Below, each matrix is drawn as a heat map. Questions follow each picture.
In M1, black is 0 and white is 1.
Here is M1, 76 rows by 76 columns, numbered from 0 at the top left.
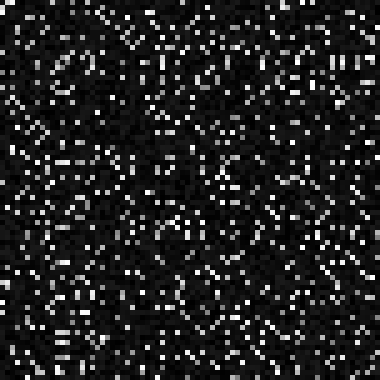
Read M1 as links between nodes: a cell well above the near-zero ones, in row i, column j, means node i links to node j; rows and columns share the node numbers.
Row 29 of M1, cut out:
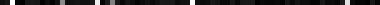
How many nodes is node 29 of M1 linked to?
6
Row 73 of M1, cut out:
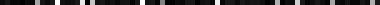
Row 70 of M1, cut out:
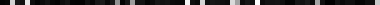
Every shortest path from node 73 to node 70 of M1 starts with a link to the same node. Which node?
node 66
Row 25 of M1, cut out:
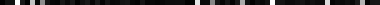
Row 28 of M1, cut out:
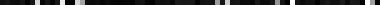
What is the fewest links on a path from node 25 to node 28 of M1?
3
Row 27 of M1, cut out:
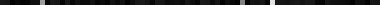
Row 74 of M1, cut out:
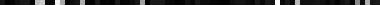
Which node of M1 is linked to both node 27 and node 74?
node 8
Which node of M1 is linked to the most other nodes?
node 12
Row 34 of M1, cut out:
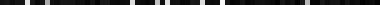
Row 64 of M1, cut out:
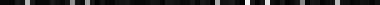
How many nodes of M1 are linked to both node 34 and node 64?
1
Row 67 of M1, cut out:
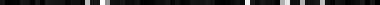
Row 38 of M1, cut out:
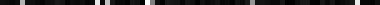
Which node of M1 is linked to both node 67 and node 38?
node 21
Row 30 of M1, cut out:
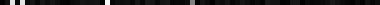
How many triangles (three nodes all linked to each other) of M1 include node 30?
3
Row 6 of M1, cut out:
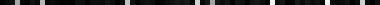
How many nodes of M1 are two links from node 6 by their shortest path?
8
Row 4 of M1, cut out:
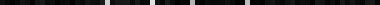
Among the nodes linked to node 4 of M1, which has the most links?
node 49
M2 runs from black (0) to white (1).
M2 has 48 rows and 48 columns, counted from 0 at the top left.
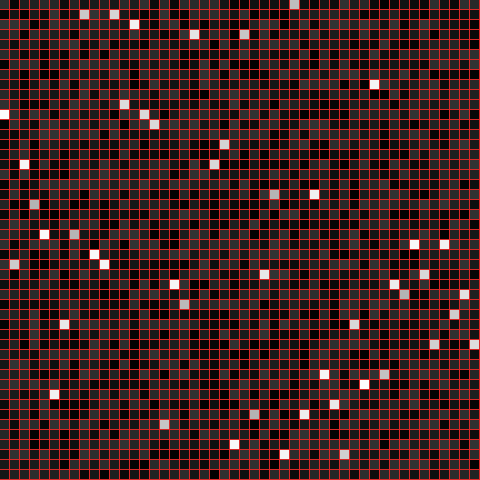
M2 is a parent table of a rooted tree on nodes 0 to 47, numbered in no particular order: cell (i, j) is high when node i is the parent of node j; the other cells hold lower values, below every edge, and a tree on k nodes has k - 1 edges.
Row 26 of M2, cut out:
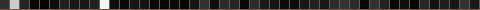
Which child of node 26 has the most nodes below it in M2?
1
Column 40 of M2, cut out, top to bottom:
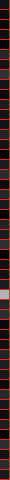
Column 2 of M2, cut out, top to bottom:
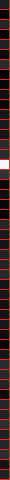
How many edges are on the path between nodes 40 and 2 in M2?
9
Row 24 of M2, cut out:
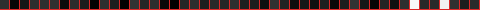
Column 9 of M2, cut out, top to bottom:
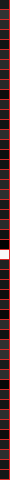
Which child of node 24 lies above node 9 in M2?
41
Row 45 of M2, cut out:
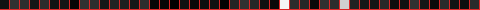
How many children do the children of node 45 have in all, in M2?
4
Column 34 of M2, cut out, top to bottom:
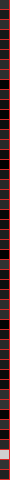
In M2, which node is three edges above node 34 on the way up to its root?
19
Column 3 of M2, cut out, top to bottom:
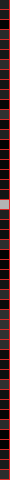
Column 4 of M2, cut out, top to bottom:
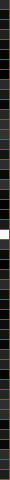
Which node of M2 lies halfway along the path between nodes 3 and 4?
44
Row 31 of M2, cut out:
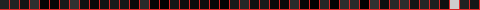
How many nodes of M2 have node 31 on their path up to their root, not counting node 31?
8
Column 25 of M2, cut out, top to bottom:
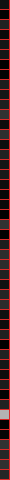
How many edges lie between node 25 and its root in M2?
4
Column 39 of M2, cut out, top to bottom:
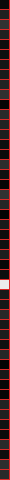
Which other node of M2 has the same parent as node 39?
17
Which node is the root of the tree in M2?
20
